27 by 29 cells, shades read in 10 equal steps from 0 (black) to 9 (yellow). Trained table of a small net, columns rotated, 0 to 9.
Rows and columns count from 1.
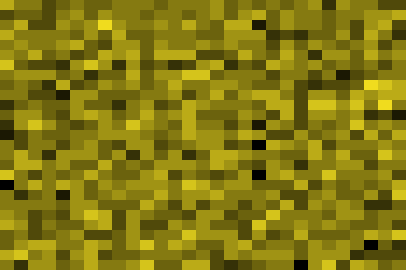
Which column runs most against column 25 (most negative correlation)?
15
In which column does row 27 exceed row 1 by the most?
24
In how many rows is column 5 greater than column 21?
7
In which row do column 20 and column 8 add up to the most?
22
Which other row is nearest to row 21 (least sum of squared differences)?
12
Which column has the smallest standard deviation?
6
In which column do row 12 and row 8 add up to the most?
14
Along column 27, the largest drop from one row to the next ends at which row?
25
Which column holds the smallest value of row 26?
26
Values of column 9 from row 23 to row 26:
3 4 4 4
